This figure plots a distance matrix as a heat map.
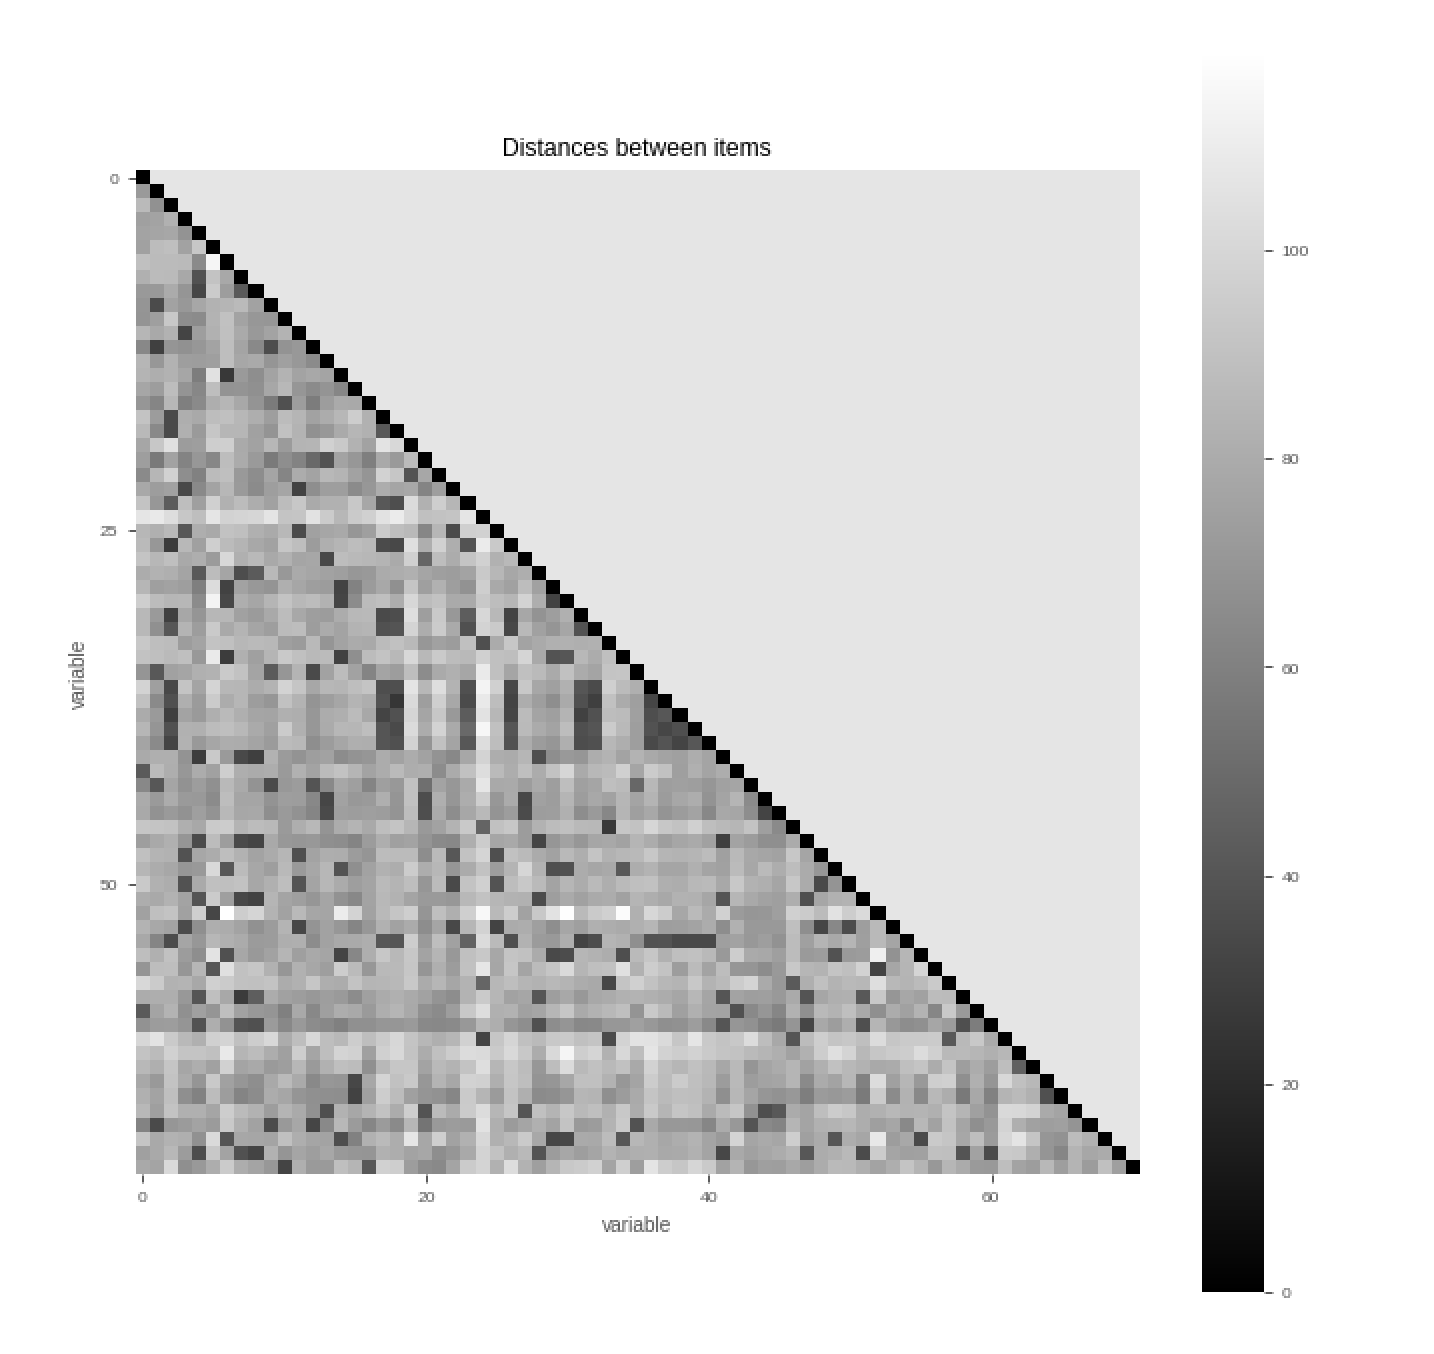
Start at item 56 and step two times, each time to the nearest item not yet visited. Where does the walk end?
5
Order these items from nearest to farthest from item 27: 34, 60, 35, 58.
60, 58, 35, 34
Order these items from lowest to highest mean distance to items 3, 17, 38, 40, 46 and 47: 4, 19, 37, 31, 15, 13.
31, 37, 4, 13, 15, 19
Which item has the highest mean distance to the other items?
24
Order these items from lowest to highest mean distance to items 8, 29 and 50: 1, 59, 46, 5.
1, 59, 46, 5
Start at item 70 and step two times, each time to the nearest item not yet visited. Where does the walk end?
16
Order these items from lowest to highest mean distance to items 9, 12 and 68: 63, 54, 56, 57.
54, 63, 56, 57
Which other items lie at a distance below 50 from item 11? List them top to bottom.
3, 22, 25, 48, 50, 53
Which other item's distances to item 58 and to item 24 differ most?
7
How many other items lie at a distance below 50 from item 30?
7
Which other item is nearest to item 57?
33
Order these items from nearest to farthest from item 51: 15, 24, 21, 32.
15, 21, 32, 24
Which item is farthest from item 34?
52
